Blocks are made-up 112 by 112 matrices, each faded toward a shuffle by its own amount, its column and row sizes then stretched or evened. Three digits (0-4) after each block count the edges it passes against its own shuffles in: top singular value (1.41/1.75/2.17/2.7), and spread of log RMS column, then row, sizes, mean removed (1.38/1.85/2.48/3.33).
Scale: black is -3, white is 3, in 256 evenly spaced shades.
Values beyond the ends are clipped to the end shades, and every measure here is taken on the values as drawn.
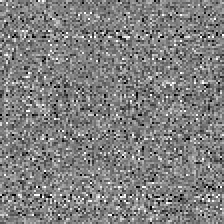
1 1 3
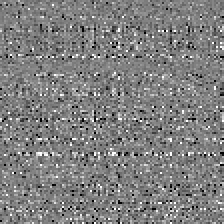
3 2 4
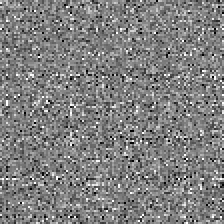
2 2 3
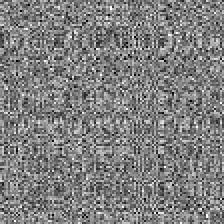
4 1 2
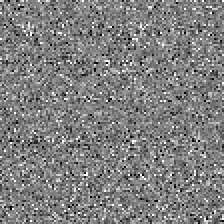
1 0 3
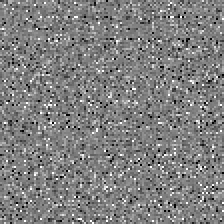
1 1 2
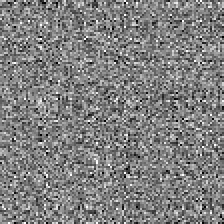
3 2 2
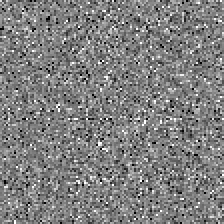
2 1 1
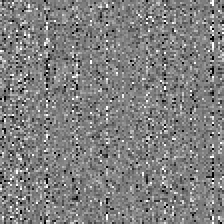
1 4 0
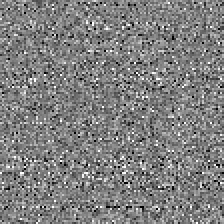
1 1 3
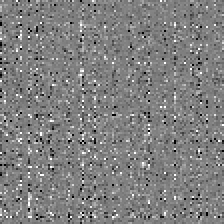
0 4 3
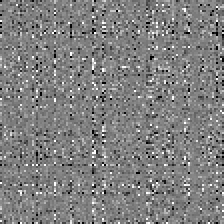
2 4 3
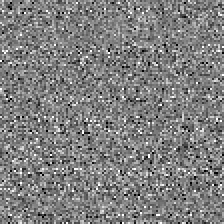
1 0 3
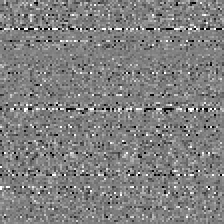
3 0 4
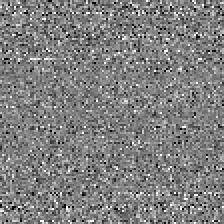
0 0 4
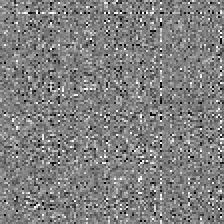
3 4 3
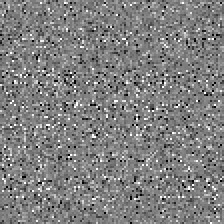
1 1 3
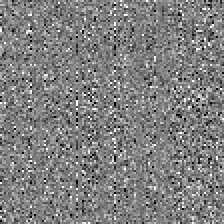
1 4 1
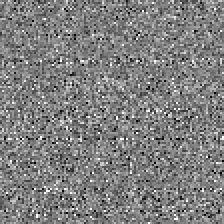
1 0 3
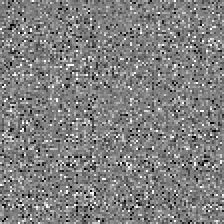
2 2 3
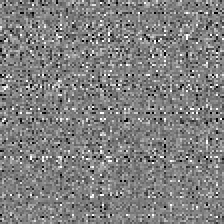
1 3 4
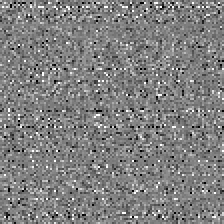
0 2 4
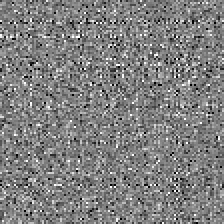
3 1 3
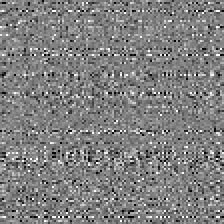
4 1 4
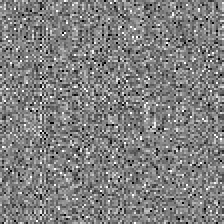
4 1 0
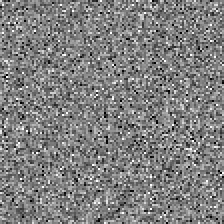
1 1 0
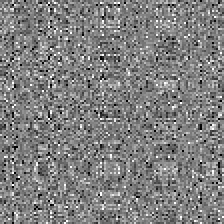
4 3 1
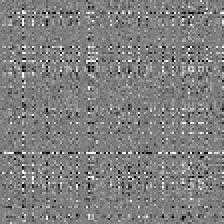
4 4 4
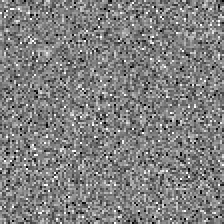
1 1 1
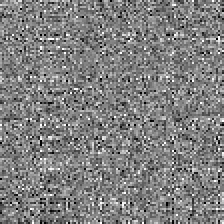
3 2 3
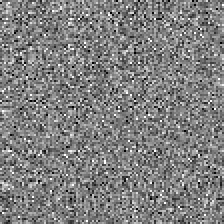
3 0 1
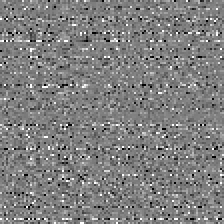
3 1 4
